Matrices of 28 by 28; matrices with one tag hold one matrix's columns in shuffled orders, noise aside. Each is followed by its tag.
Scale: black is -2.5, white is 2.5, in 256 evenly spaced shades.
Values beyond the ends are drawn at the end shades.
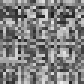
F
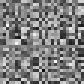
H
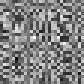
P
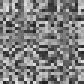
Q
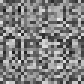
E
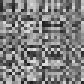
Q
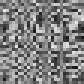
P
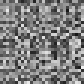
E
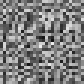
P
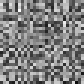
Q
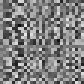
H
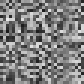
P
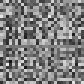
H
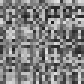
F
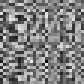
P
